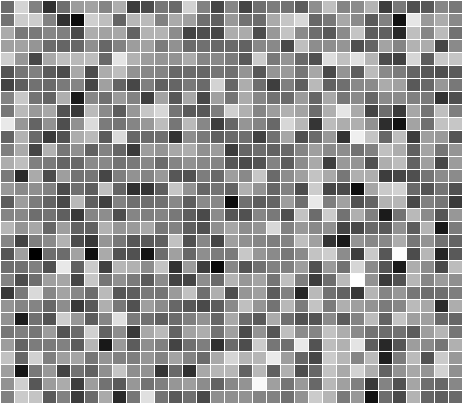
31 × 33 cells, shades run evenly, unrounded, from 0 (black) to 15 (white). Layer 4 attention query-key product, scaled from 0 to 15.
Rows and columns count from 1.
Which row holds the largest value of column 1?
10
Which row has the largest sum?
5
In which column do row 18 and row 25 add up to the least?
32
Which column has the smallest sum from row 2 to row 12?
29
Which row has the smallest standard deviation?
4
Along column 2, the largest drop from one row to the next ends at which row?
14
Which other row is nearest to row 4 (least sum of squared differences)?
13
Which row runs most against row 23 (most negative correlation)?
27
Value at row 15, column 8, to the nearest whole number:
11
